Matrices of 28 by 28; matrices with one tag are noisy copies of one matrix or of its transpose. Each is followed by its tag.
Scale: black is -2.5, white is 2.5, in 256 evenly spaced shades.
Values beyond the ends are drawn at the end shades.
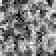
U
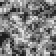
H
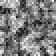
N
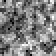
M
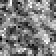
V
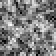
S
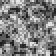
H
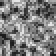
H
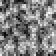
U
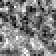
V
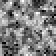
H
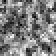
M
